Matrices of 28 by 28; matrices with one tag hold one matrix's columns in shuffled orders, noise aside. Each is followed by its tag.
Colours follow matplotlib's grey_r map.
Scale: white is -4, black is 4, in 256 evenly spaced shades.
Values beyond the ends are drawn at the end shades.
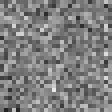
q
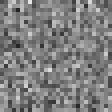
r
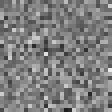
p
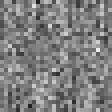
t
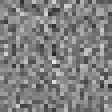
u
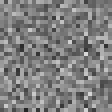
p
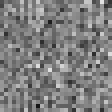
r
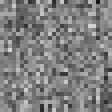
t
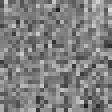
r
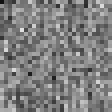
t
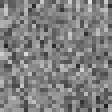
r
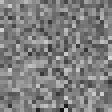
p
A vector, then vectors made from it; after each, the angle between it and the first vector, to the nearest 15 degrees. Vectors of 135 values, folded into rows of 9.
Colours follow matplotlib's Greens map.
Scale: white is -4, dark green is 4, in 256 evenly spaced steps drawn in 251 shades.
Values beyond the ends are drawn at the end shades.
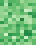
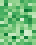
165 degrees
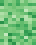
30 degrees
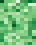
90 degrees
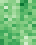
75 degrees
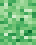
30 degrees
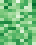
75 degrees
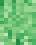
60 degrees
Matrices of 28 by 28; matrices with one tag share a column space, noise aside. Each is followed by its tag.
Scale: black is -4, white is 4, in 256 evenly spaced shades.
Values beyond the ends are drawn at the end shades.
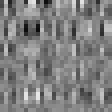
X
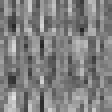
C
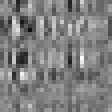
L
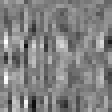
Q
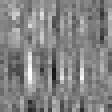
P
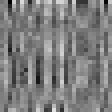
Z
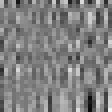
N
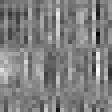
P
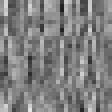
C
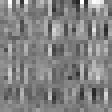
X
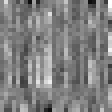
Z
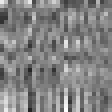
N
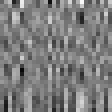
N
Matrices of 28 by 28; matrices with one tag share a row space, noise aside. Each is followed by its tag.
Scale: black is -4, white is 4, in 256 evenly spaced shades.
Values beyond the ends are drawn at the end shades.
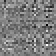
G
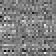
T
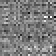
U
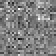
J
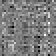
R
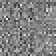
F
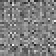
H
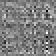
G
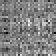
U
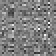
R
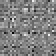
H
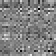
U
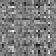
R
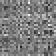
U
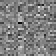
J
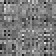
T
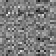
J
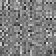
F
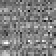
U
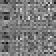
U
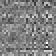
G
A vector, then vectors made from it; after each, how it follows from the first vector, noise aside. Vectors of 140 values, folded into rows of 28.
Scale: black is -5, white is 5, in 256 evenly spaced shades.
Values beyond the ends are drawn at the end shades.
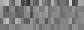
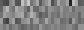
negated.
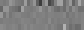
wrapped around, negated, partly zeroed.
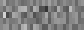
wrapped around.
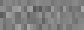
wrapped around, shrunk.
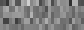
negated.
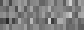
wrapped around.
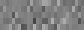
wrapped around, negated, partly zeroed.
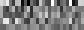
scaled up.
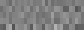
reversed, negated, shrunk.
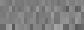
reversed, negated, shrunk.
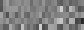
wrapped around.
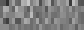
negated.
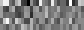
scaled up.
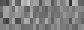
negated.
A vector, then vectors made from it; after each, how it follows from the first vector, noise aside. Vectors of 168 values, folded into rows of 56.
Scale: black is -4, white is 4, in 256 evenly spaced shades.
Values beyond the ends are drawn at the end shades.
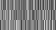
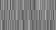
reversed, shrunk.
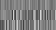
wrapped around, partly zeroed.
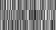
reversed.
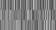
shrunk.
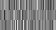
wrapped around, partly zeroed.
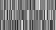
reversed.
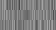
wrapped around, negated, shrunk.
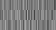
wrapped around, negated, shrunk.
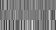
wrapped around, partly zeroed.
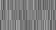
shrunk.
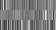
reversed, partly zeroed.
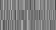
reversed, shrunk.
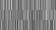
reversed, shrunk.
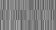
shrunk.
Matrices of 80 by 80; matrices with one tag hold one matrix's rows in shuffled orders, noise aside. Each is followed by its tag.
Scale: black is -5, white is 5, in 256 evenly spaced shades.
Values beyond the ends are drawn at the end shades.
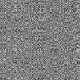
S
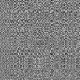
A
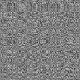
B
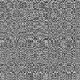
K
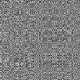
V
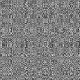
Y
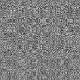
B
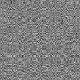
B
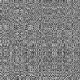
V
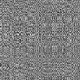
V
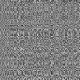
A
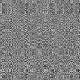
Y
